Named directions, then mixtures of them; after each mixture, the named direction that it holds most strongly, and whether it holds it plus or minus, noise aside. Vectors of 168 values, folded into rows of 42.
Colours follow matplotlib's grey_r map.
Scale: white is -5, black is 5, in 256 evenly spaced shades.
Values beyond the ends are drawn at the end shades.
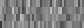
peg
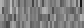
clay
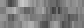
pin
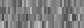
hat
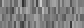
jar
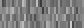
jar, minus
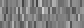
jar, plus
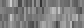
pin, minus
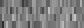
hat, minus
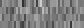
jar, plus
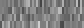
peg, plus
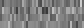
clay, minus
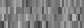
hat, minus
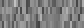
jar, minus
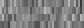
clay, plus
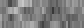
pin, plus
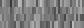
jar, plus
